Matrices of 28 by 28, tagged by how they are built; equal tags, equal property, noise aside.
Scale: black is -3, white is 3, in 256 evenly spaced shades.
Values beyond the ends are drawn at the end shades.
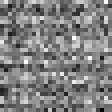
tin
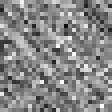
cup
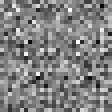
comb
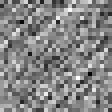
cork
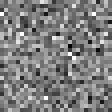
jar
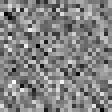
cup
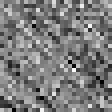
cup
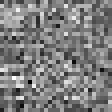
tin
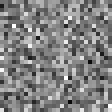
jar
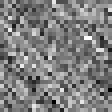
cup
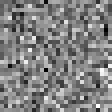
jar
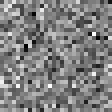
jar
